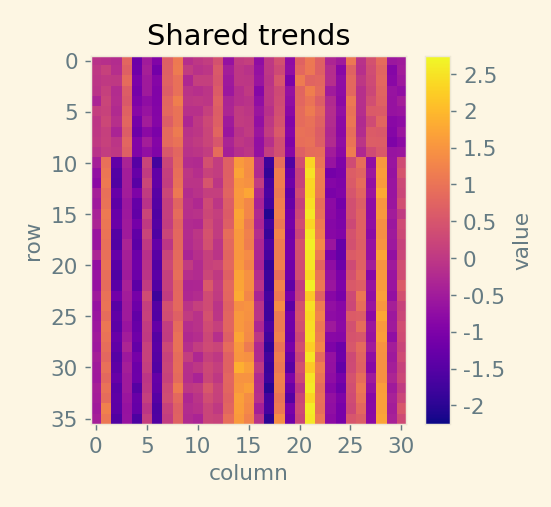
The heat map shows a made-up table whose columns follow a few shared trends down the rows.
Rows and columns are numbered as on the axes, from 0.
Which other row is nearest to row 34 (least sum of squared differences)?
14
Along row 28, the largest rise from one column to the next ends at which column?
18
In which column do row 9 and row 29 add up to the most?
21
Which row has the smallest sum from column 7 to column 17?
3
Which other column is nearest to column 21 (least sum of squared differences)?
28
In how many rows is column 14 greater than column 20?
26
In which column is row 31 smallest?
17
